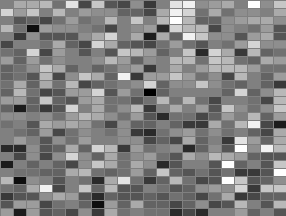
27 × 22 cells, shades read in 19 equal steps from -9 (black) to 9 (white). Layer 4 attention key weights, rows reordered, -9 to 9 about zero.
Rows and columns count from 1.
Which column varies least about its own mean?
5
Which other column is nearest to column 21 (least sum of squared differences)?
9
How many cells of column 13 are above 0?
6
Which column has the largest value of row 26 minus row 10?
11
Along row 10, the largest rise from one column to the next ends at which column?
10
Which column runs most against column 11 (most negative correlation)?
4
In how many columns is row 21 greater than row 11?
6
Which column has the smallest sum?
12
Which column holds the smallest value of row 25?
8
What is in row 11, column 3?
-2
